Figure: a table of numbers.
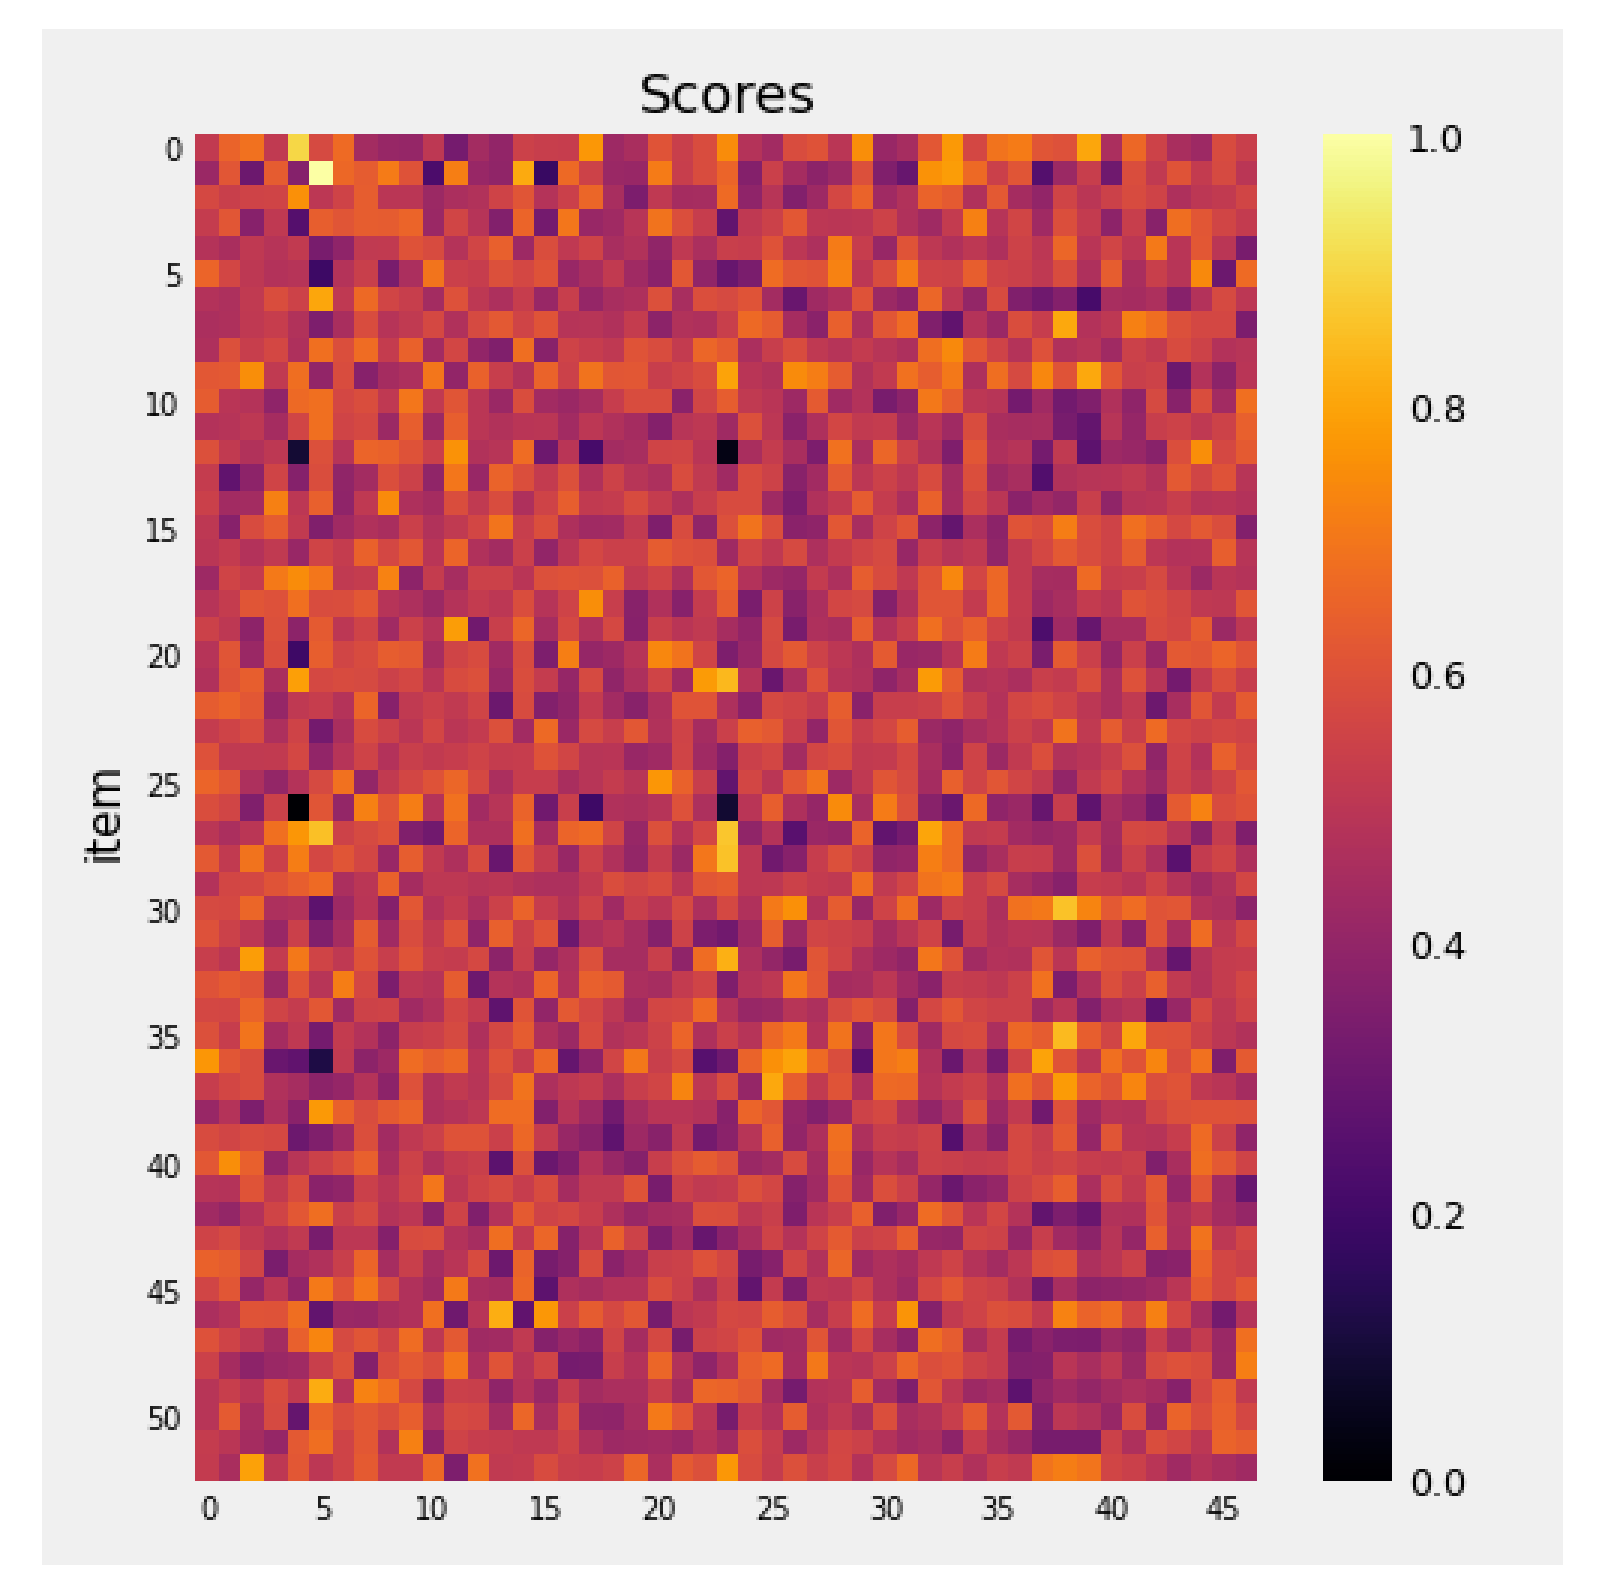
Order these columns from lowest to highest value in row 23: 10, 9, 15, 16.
16, 9, 10, 15
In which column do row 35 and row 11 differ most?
38
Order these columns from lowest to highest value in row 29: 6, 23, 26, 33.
6, 26, 23, 33
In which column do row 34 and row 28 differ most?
23
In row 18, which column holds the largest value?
17
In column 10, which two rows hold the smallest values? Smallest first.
1, 27
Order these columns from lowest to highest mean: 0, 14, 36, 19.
19, 36, 0, 14
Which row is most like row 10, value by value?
47
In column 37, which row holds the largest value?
36
